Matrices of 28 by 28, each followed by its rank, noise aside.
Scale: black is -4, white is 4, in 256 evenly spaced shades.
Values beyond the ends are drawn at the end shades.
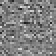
six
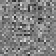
five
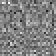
six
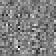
five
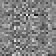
five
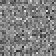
seven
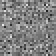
seven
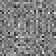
six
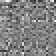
four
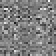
five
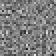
seven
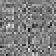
five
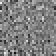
five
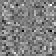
five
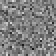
seven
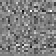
six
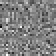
six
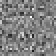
five
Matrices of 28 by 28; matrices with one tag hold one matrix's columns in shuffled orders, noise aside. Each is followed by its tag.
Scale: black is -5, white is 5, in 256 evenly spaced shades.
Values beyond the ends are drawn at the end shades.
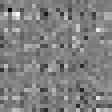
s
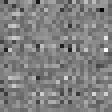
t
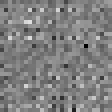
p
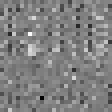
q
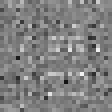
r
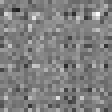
s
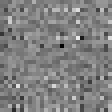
p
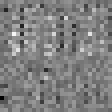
q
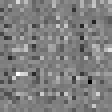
r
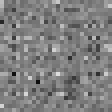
r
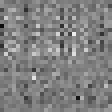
q
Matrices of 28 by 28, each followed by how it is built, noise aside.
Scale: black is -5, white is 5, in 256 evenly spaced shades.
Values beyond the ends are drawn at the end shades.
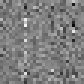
uneven columns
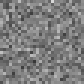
noise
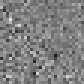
lower triangular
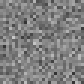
noise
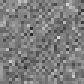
Hankel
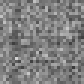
blocks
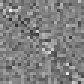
banded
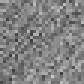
Hankel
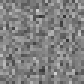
blocks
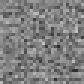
blocks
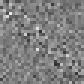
banded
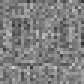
blocks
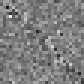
banded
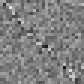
banded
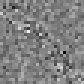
banded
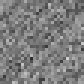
Hankel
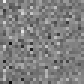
uneven columns
